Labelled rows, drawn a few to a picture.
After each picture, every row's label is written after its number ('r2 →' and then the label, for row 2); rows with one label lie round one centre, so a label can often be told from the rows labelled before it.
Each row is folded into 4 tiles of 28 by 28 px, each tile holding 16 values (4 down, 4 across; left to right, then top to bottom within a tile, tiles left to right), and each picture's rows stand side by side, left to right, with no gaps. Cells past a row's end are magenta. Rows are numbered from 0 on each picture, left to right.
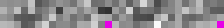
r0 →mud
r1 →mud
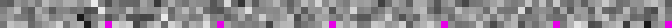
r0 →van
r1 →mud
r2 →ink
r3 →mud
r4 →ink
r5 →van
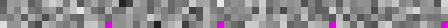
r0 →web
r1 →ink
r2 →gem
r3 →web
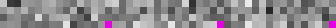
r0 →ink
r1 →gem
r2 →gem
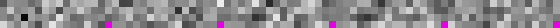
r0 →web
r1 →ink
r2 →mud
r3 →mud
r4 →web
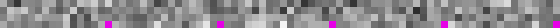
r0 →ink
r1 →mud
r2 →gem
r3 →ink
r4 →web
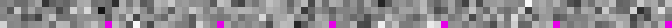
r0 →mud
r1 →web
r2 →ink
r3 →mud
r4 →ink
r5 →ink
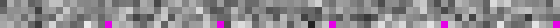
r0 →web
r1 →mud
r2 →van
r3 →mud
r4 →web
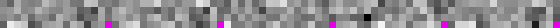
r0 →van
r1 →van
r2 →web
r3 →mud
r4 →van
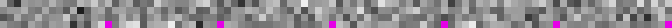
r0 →ink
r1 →van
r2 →ink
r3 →web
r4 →van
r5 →ink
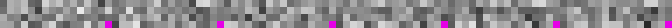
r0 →web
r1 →van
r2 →web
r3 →van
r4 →van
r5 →van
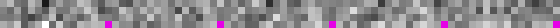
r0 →mud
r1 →ink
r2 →mud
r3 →mud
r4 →gem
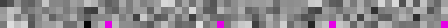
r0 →van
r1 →web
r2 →van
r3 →web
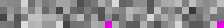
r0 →gem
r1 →ink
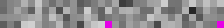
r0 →gem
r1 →ink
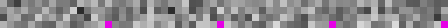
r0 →ink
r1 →gem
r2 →web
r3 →gem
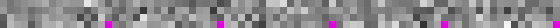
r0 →van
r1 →gem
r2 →web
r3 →van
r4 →gem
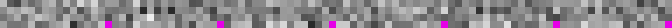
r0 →ink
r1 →gem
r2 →van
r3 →web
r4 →gem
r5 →gem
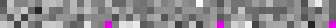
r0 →web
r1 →van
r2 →van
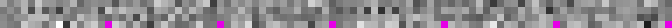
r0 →gem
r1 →web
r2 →van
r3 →gem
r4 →mud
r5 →van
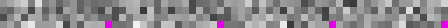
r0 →gem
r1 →gem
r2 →gem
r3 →ink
